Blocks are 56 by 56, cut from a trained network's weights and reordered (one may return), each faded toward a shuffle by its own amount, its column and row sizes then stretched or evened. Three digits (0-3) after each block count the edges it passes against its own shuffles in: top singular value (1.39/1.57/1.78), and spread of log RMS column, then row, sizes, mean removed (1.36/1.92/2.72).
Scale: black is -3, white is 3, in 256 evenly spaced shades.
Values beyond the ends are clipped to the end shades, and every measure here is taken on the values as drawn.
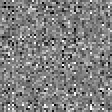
1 2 2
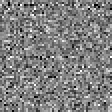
2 0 2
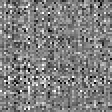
1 2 2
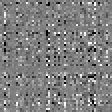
1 3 3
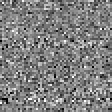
0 0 2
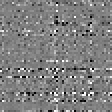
2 2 3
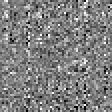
2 2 1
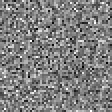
0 0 1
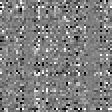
0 3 3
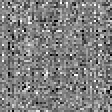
1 2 2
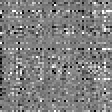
2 2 3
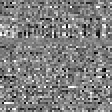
3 0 3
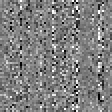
1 3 0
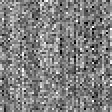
2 2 0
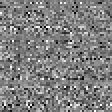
0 1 3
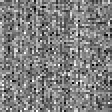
3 0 1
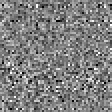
1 0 2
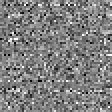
0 1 2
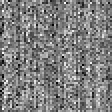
3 1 0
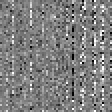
2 3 0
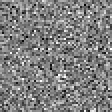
1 0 1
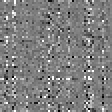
0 3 2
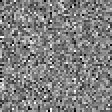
1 2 0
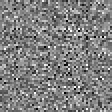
2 1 1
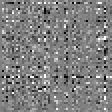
2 3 3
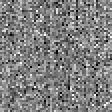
0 1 0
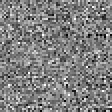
2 1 1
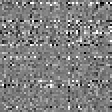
2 2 3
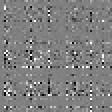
2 3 3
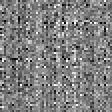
2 2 2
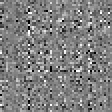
1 3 2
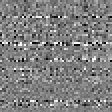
3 1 3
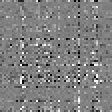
1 3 3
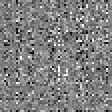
0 3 2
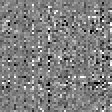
0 3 2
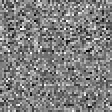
2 0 2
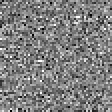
1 0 1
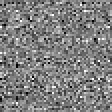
2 1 2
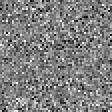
0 0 1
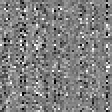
0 3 1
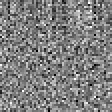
2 1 0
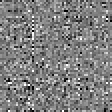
1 3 2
